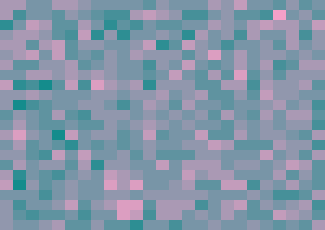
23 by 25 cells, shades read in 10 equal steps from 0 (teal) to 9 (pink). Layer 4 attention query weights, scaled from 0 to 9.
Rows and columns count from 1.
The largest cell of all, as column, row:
22, 2
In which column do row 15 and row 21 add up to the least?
25
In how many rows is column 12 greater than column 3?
9
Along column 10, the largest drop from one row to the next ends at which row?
23
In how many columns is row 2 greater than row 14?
8
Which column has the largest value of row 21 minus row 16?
11
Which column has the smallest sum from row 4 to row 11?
10
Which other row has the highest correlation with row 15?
17
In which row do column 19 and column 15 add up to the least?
4
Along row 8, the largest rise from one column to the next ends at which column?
19
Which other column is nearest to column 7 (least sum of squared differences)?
20
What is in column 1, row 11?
5
